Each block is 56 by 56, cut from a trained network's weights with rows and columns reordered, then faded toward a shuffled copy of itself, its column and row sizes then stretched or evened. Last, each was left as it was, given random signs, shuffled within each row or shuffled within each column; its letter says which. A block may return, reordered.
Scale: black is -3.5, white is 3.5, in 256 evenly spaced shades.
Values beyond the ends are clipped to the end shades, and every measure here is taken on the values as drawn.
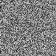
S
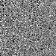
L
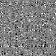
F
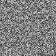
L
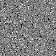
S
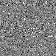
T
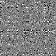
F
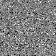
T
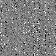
S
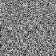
F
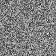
S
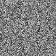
S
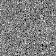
S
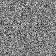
T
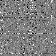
L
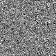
S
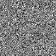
L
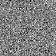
L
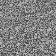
L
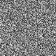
L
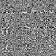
F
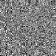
F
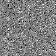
S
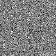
S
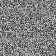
T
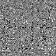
L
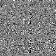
L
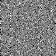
S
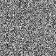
S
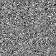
T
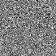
T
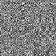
F
